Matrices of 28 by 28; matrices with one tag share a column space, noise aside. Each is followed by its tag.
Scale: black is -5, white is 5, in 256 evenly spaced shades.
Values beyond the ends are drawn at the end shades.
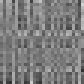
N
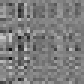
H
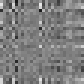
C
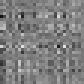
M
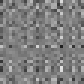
C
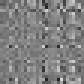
C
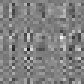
H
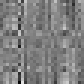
N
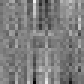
N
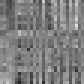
N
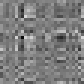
H
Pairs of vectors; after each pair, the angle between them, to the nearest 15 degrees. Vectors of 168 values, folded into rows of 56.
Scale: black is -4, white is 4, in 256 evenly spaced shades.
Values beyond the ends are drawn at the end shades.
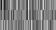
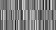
105 degrees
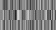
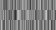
30 degrees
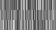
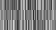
15 degrees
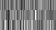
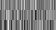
150 degrees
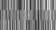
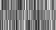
30 degrees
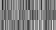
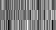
120 degrees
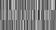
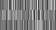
45 degrees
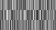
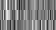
60 degrees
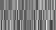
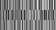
90 degrees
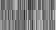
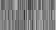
15 degrees
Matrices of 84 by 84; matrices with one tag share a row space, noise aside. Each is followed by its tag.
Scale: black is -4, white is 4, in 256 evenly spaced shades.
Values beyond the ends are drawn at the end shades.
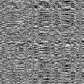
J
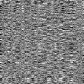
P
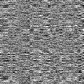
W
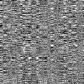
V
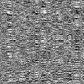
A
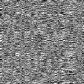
P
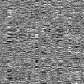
A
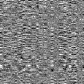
V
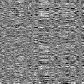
J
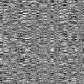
V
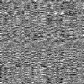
P
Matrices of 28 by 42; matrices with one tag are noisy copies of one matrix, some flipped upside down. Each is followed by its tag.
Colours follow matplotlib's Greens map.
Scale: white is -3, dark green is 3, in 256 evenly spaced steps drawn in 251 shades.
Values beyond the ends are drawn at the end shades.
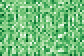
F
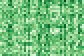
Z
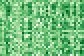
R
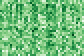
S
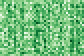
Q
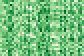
Z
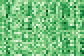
R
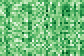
R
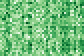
R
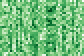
S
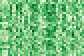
S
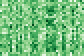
S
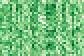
S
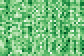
R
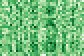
S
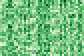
Z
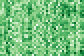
R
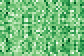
R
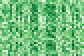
S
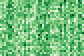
Z
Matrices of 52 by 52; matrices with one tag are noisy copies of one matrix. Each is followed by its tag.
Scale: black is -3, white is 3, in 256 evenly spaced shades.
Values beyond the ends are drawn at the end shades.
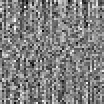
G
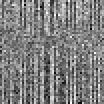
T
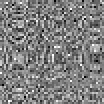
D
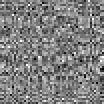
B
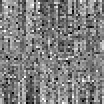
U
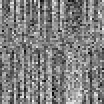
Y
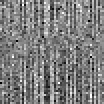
T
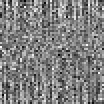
G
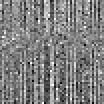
T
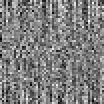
G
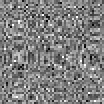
D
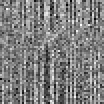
T
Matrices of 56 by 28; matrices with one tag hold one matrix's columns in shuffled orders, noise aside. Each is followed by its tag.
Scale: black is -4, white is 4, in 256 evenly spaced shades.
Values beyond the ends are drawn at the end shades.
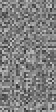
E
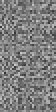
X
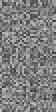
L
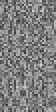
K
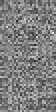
X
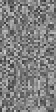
K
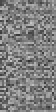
X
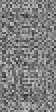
E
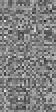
X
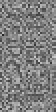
E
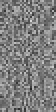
K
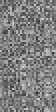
K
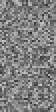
L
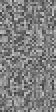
K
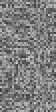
E
